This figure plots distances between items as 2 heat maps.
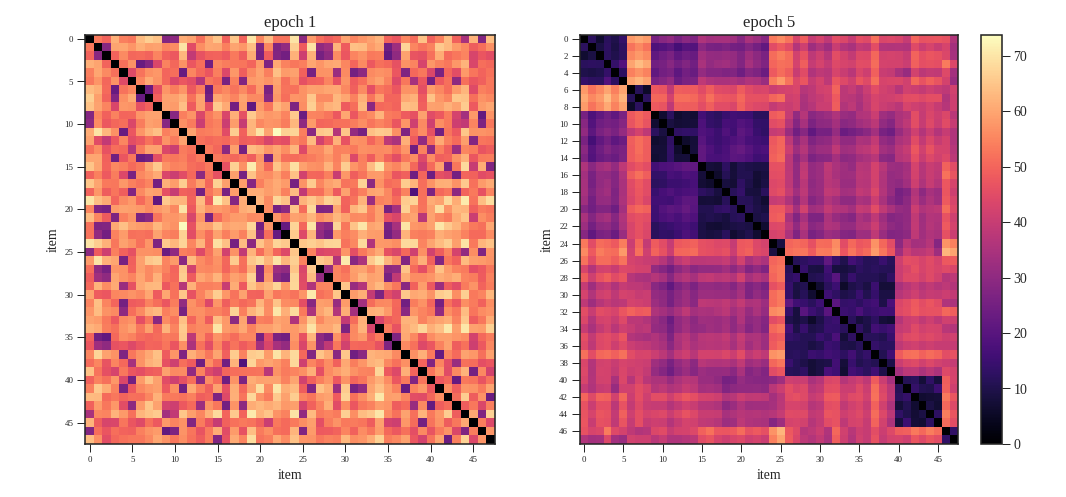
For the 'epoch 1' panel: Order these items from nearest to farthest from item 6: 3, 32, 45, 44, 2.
3, 45, 2, 32, 44
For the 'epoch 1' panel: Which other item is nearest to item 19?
8
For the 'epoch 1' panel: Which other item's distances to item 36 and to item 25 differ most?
9
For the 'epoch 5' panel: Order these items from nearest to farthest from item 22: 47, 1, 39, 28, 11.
11, 1, 39, 28, 47
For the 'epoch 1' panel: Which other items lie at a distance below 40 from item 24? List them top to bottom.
8, 17, 19, 33
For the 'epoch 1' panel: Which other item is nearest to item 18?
38
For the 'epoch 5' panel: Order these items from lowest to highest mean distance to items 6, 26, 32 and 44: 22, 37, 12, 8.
37, 8, 22, 12
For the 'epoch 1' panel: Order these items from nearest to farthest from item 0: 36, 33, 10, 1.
10, 36, 1, 33
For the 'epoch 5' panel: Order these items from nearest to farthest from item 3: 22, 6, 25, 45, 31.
22, 31, 45, 25, 6
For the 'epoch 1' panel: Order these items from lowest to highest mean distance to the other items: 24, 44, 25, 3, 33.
25, 3, 33, 44, 24
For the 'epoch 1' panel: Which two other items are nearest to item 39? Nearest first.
45, 12
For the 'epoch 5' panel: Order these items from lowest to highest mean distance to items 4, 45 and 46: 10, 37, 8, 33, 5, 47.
47, 5, 10, 33, 8, 37
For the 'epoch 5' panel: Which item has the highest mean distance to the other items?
25
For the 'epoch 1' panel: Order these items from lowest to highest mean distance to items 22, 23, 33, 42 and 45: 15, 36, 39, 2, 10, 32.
2, 36, 39, 15, 10, 32
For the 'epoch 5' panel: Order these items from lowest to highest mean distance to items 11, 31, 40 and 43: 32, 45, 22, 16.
45, 22, 16, 32
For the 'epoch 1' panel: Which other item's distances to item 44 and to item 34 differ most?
30
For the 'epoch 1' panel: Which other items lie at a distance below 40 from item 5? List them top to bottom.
13, 16, 18, 38, 40, 43
